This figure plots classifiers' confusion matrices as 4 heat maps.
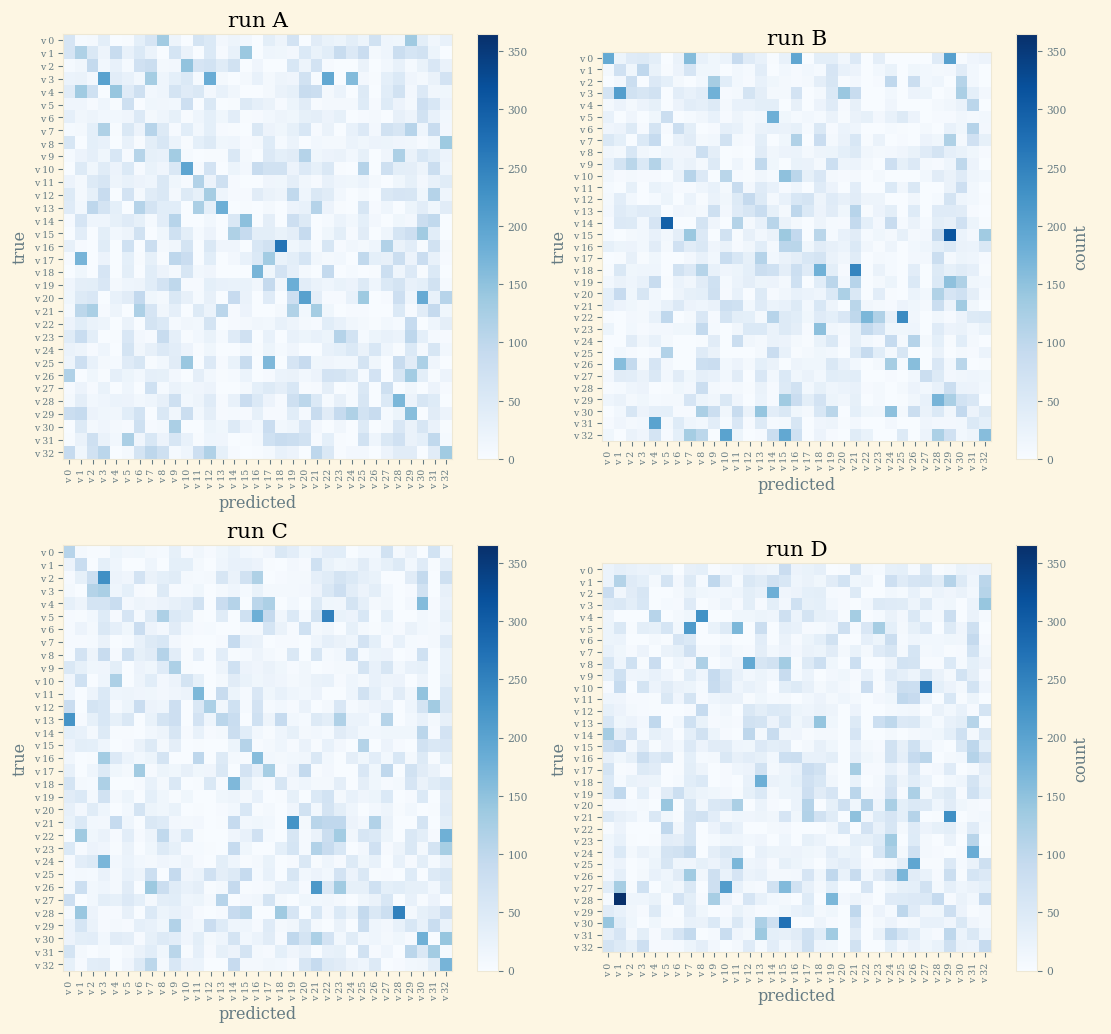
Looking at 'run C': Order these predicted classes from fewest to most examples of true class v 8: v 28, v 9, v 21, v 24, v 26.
v 28, v 26, v 9, v 21, v 24
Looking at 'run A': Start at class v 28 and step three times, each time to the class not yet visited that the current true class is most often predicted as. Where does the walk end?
v 9
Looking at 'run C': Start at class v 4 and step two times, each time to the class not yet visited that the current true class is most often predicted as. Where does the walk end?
v 32
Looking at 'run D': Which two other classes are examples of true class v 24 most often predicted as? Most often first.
v 31, v 7
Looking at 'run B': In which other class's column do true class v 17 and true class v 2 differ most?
v 9
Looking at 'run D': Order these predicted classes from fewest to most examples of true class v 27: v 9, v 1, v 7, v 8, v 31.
v 8, v 31, v 7, v 9, v 1
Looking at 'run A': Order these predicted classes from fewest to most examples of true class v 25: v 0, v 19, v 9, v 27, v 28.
v 27, v 0, v 9, v 19, v 28
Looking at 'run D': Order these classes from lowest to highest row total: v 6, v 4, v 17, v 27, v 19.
v 6, v 17, v 4, v 19, v 27
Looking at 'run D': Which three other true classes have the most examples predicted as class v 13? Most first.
v 18, v 31, v 30
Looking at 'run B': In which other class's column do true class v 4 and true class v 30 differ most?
v 24
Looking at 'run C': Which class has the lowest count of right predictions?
v 19
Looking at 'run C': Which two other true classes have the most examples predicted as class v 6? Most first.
v 17, v 12
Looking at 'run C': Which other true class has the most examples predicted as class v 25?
v 15
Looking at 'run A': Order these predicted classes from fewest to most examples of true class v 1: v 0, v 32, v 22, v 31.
v 32, v 31, v 22, v 0
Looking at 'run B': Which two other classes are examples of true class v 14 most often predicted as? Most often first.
v 5, v 11
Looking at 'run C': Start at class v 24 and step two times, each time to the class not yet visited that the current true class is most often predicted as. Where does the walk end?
v 2
